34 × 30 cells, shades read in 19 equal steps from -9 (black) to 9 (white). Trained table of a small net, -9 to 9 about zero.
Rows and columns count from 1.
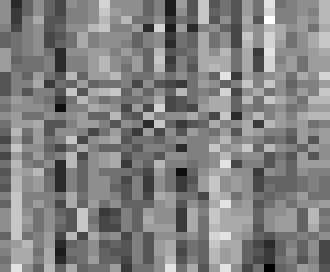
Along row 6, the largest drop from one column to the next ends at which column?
16
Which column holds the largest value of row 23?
20
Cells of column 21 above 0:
29
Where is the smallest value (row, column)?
34, 25
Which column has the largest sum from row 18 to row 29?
2
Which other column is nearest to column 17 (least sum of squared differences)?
24
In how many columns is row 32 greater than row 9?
7
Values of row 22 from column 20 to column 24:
3 3 1 1 -5
